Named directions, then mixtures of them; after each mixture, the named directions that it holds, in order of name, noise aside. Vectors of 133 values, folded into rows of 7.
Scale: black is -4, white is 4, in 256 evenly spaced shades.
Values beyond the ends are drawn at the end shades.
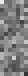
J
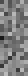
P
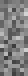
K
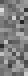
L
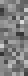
L.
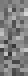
K.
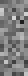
K, L.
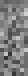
K.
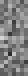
K, P.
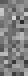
K, L.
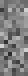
K, L.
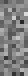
K, L.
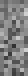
K.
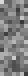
J.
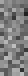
K, P.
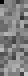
J, P.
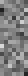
L.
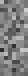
J, K.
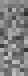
K.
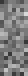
J, K.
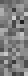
K, L.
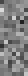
L.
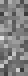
P.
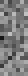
P.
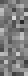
K, L.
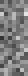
K, P.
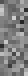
L.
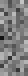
J, P.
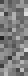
K, P.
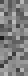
P.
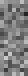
J, K.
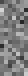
L.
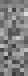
K.
